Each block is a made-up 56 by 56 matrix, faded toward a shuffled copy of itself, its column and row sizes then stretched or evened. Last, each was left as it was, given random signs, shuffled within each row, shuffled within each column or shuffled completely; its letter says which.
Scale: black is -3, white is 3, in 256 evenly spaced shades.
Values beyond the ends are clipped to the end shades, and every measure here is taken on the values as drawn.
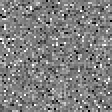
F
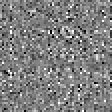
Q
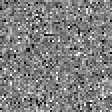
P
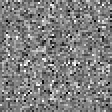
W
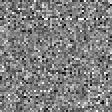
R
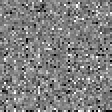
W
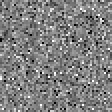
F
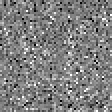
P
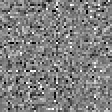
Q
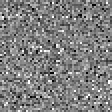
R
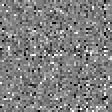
W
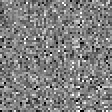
Q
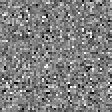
W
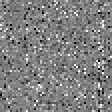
P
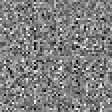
W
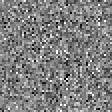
P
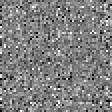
W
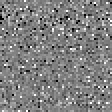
R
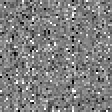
P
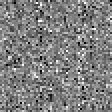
P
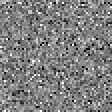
R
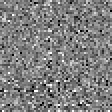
W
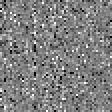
P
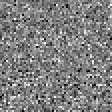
R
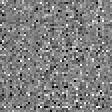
Q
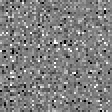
Q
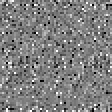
Q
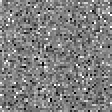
F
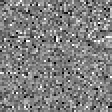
R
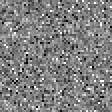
F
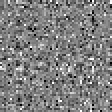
Q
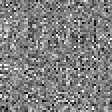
Q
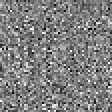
Q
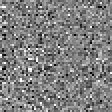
Q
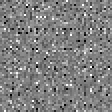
Q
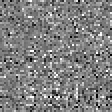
Q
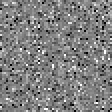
P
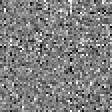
W
